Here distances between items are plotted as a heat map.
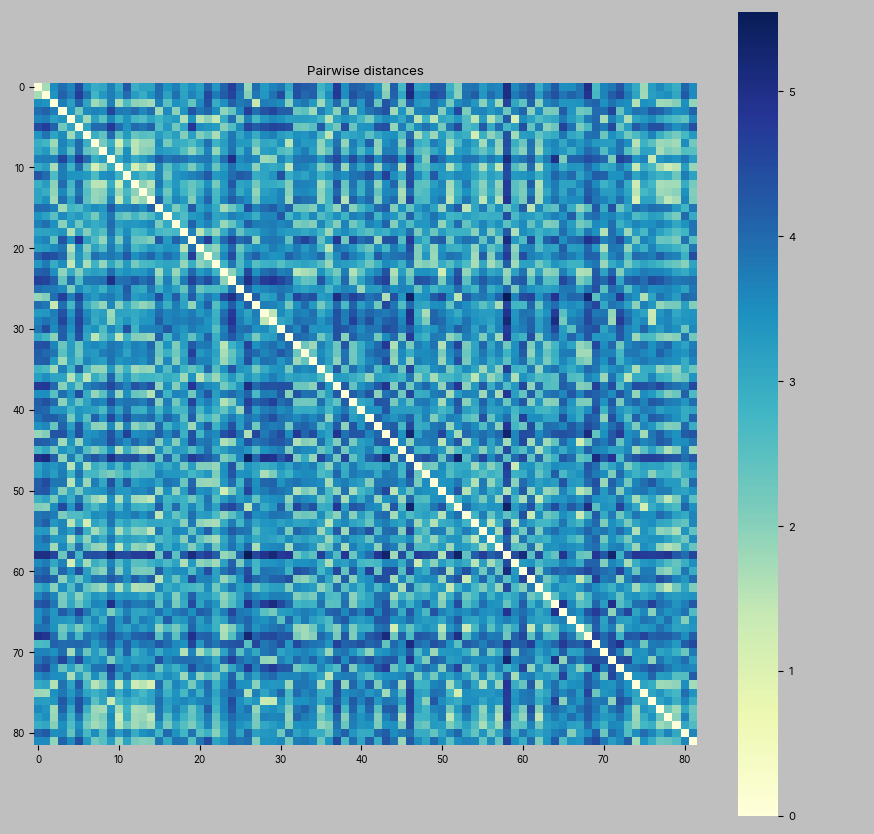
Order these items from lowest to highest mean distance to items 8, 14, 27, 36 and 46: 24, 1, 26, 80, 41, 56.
56, 80, 41, 24, 1, 26
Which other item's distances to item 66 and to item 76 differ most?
9
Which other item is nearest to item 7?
10
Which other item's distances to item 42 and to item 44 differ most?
58
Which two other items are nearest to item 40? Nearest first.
25, 23
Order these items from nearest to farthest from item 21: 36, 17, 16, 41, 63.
36, 41, 63, 17, 16
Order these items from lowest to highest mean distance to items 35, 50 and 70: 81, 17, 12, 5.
12, 17, 81, 5
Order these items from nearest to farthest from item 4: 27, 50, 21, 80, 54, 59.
59, 54, 21, 80, 27, 50
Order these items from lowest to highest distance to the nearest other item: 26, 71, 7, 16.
7, 26, 71, 16
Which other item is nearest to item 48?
28
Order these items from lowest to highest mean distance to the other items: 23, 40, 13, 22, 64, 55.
22, 13, 23, 55, 40, 64
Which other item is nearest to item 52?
75
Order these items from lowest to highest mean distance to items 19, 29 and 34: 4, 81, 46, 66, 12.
12, 81, 4, 66, 46
